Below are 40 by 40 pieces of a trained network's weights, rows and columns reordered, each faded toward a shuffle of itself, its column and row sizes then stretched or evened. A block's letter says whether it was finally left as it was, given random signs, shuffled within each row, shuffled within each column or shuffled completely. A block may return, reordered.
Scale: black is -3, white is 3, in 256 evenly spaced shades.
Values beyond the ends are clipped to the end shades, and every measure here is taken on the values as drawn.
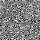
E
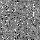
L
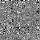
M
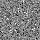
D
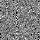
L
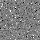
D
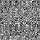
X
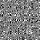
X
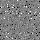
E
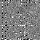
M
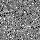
D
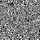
E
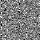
L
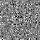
M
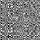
X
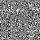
M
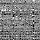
X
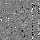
L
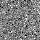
D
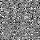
M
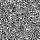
D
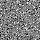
D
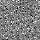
L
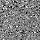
E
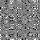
X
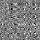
X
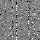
L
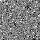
D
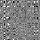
X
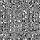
X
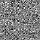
M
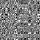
X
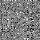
M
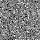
D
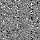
L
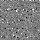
E
